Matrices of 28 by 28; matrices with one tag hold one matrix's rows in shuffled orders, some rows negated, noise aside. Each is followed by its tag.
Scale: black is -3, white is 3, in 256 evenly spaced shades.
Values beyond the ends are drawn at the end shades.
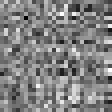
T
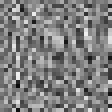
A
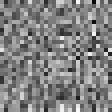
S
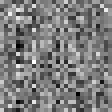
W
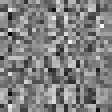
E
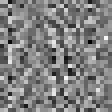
E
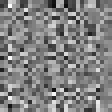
E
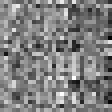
T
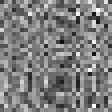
S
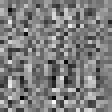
E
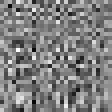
W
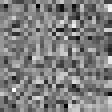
T
